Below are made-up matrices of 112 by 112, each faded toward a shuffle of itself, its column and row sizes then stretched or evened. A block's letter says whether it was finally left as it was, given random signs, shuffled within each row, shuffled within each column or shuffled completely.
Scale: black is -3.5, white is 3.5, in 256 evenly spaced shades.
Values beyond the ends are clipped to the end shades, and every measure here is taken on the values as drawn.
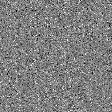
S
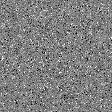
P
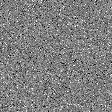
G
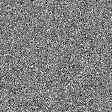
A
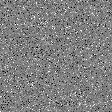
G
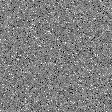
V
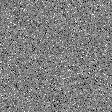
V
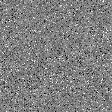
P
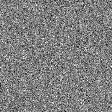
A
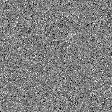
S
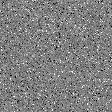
V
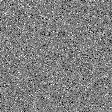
G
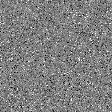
S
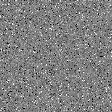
S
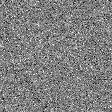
V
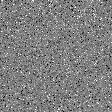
V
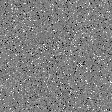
V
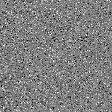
S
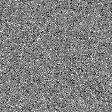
P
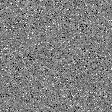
G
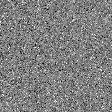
A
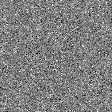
A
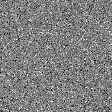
P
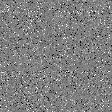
S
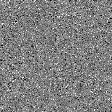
S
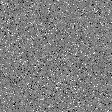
V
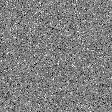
V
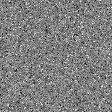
A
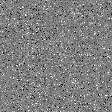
P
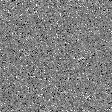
G
